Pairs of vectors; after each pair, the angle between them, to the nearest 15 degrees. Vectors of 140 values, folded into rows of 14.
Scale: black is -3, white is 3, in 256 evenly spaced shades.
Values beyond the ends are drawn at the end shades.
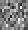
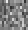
60 degrees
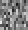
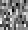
15 degrees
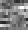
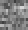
30 degrees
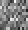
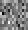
75 degrees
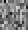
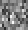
90 degrees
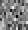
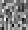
105 degrees
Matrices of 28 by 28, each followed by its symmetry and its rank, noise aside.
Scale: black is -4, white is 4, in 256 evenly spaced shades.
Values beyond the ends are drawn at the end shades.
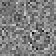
symmetric, rank eight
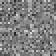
symmetric, rank eight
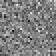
antisymmetric, rank eight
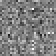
no symmetry, rank six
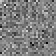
symmetric, rank six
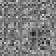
symmetric, rank four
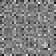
symmetric, rank four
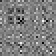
symmetric, rank four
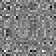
no symmetry, rank four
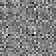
antisymmetric, rank four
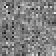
no symmetry, rank six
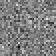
antisymmetric, rank eight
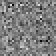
no symmetry, rank eight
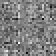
antisymmetric, rank six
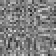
antisymmetric, rank six
